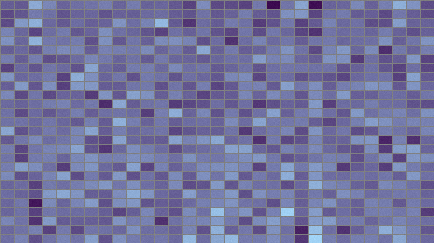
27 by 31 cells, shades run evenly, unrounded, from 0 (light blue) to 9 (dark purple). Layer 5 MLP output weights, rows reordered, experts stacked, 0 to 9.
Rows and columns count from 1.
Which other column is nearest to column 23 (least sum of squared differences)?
16
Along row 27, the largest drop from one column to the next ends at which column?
23
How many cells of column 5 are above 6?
3
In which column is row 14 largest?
24
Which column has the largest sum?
22
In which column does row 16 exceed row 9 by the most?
30
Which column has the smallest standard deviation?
27
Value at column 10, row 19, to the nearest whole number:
2
